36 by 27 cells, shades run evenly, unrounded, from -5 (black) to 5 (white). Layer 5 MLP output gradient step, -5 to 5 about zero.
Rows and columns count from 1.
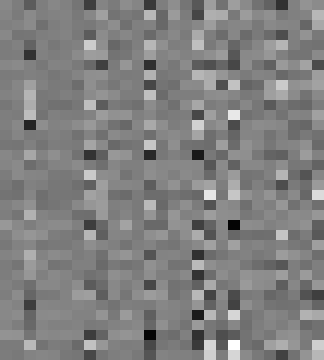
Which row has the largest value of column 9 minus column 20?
23
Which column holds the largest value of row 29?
18
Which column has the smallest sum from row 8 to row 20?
26
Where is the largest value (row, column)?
35, 20
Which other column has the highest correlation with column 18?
27
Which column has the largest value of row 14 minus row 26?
17
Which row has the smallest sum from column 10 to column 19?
34
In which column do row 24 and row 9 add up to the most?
24
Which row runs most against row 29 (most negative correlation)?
21
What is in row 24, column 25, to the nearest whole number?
-1
